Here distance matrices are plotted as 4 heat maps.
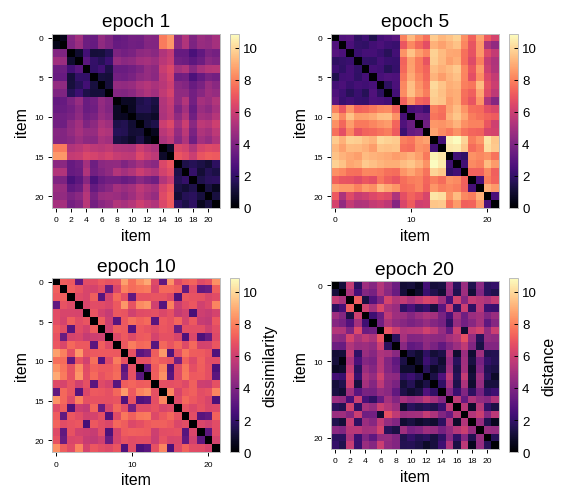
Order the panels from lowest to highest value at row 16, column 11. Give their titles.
epoch 20, epoch 1, epoch 10, epoch 5
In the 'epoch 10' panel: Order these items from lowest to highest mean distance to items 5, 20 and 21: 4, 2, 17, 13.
13, 17, 4, 2
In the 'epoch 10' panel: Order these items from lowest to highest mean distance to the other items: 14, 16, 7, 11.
7, 16, 11, 14
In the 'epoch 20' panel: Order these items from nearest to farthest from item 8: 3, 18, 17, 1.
1, 18, 3, 17
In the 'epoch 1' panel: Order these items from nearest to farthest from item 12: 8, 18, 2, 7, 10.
10, 8, 18, 2, 7
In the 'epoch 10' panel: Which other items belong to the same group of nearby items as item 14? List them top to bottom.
0, 3
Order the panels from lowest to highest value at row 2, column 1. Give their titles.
epoch 5, epoch 1, epoch 20, epoch 10
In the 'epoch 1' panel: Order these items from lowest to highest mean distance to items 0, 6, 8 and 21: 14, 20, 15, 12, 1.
1, 20, 12, 14, 15
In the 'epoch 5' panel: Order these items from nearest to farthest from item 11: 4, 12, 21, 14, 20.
12, 21, 20, 4, 14
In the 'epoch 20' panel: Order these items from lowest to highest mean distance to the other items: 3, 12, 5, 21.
21, 12, 3, 5
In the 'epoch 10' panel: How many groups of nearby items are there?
6
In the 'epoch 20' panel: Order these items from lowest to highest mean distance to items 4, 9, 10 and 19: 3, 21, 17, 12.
21, 12, 3, 17
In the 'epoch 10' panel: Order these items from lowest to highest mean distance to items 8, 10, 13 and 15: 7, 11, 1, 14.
11, 7, 1, 14
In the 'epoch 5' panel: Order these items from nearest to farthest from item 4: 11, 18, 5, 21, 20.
5, 21, 20, 18, 11
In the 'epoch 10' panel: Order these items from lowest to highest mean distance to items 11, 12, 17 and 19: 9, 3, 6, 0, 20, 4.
20, 9, 4, 6, 3, 0
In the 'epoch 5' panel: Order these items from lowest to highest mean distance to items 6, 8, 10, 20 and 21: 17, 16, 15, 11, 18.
11, 18, 17, 15, 16
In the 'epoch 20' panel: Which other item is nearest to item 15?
5
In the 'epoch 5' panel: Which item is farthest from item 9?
16
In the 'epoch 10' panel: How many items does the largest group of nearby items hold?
5
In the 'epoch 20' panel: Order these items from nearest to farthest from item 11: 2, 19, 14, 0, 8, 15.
0, 14, 8, 19, 15, 2
